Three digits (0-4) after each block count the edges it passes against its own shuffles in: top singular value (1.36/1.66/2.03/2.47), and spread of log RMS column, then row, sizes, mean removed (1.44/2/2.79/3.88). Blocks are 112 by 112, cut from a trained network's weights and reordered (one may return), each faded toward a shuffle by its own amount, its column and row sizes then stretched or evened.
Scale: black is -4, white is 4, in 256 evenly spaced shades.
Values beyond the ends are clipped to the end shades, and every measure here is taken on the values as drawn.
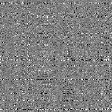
2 2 3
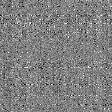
1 0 3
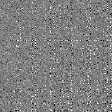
1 3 2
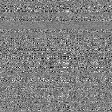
2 0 4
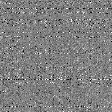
1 1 3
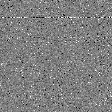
2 1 1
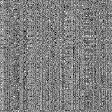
4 2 0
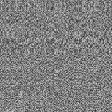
4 1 1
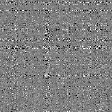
2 3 3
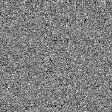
1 2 1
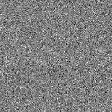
2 1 0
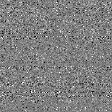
1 1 3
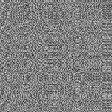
4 0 1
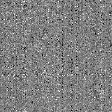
1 2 1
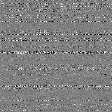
2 1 4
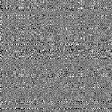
3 2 3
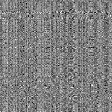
4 1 2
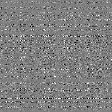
1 2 4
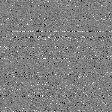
1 0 3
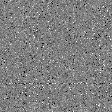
1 2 0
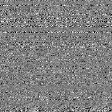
2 0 4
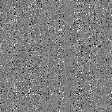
0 3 1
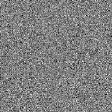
2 2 2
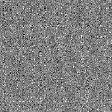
2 2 1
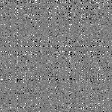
1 3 3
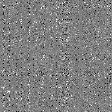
0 3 2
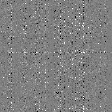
1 3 1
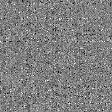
0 1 2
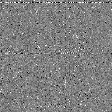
3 1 1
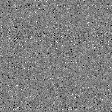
0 1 2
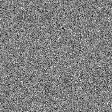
0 1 0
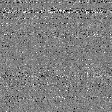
1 0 3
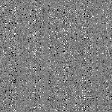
0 3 2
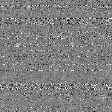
1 1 4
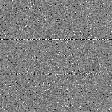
3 0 1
